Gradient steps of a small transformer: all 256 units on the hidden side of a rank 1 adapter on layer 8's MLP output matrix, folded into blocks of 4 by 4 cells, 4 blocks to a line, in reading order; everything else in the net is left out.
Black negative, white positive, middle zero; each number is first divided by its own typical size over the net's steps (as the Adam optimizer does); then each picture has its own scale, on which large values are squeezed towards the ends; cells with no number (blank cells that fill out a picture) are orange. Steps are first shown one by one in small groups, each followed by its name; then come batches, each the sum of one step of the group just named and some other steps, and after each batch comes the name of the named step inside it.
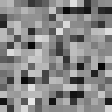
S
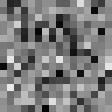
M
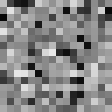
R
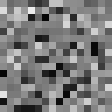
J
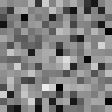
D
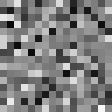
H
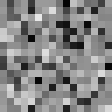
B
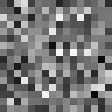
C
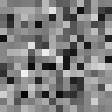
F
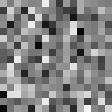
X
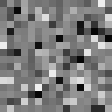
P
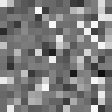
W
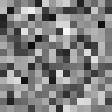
J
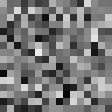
J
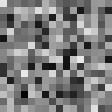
F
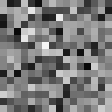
J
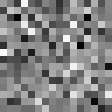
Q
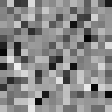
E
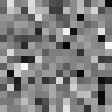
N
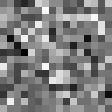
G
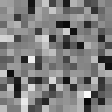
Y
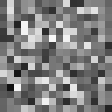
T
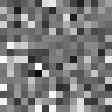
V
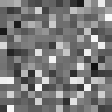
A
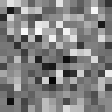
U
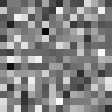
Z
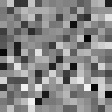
E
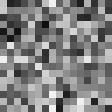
V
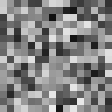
T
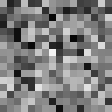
A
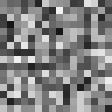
Z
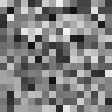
U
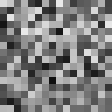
U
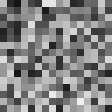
V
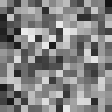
U
